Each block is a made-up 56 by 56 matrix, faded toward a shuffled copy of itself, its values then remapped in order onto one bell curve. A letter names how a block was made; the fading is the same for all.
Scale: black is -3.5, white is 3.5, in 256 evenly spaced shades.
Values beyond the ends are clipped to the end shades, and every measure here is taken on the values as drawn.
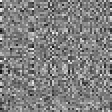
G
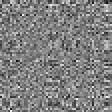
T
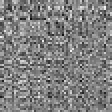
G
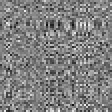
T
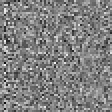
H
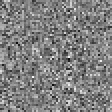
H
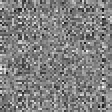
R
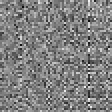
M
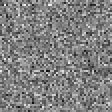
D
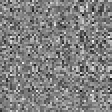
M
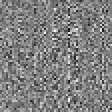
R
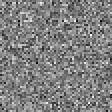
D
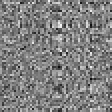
T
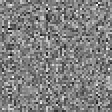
H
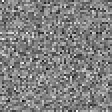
D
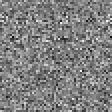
D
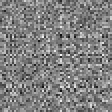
T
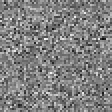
D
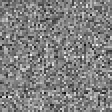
D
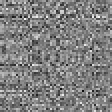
T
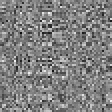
G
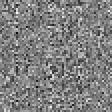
H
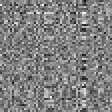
T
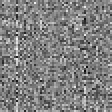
H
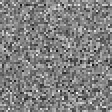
D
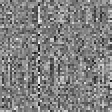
R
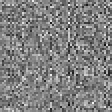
R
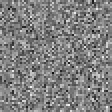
H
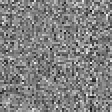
H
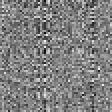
R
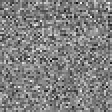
D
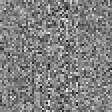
H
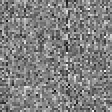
H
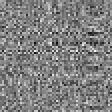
T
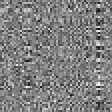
G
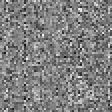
H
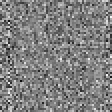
H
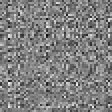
G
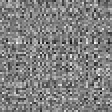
T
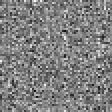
H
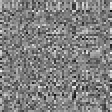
R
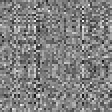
G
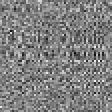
T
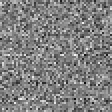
D
